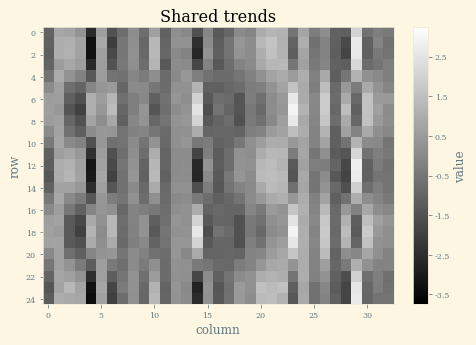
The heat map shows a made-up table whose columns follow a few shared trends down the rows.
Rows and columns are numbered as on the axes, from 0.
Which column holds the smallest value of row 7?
3
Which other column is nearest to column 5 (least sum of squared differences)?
1
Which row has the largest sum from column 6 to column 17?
18
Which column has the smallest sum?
4
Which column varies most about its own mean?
14
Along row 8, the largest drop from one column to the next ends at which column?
15
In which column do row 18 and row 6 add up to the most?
23
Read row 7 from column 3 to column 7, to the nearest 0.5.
-2 1 0.5 1.5 -1
